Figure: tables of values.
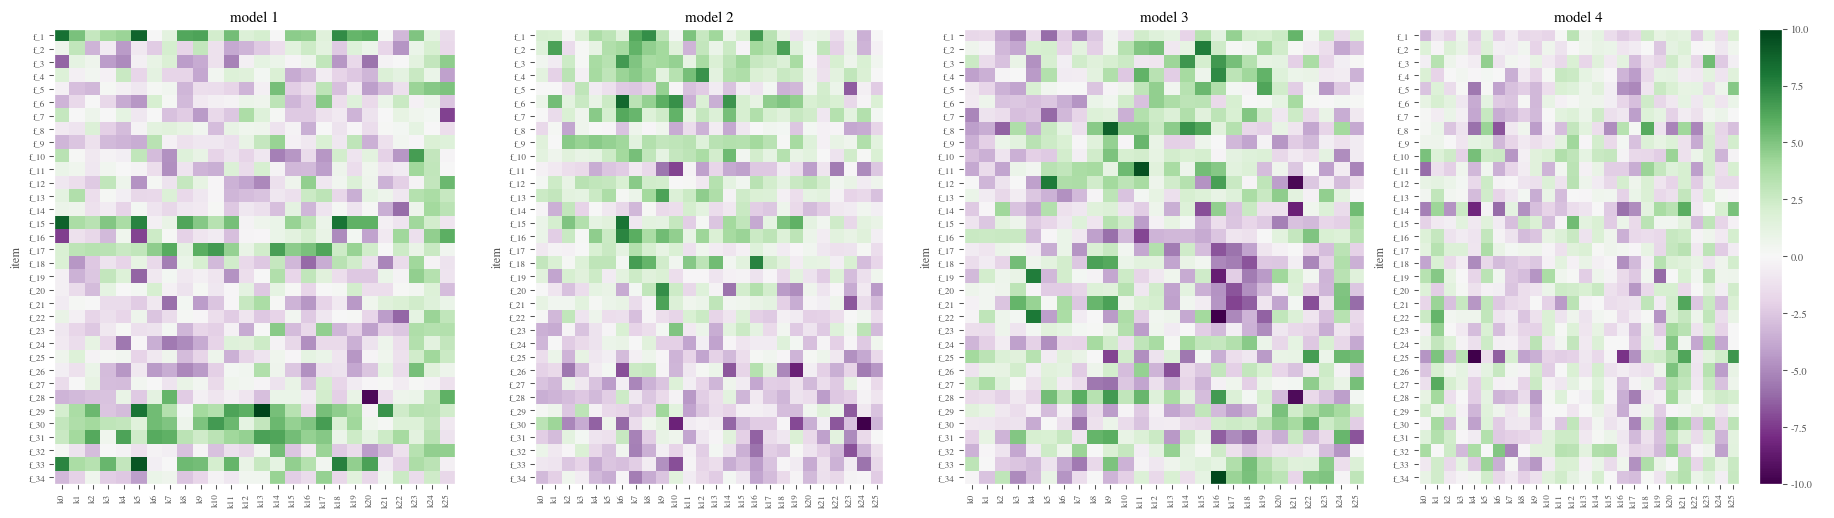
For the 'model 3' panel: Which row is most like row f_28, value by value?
f_12
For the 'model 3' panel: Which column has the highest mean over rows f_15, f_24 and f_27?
k25
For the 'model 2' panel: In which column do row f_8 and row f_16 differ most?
k6
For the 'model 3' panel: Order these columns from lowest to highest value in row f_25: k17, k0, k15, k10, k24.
k17, k15, k10, k0, k24
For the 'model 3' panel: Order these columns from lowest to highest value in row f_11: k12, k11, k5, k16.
k12, k5, k16, k11
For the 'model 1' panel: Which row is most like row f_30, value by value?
f_17
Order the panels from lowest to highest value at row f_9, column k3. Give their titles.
model 1, model 4, model 3, model 2
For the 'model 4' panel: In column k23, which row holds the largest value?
f_3
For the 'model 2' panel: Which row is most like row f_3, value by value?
f_16
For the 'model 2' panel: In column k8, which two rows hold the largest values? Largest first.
f_1, f_18
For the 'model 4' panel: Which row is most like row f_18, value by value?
f_5
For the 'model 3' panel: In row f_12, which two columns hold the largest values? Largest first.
k5, k16
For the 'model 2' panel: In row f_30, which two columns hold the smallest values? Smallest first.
k24, k10
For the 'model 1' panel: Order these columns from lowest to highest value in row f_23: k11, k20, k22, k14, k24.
k20, k22, k11, k24, k14
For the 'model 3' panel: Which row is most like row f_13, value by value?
f_33
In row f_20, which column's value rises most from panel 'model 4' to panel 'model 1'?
k17
